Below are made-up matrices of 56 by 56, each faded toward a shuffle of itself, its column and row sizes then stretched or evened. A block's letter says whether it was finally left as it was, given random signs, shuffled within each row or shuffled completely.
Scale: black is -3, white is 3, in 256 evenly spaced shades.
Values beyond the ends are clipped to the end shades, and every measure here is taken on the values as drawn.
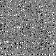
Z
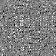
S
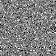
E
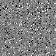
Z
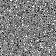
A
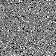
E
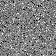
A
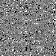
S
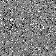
Z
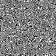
E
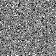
E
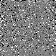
Z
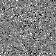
Z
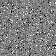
E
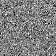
E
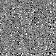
Z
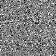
Z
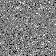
E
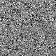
E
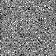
S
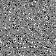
Z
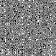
S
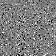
Z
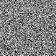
Z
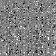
S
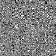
S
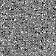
Z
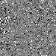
Z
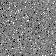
A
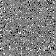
S
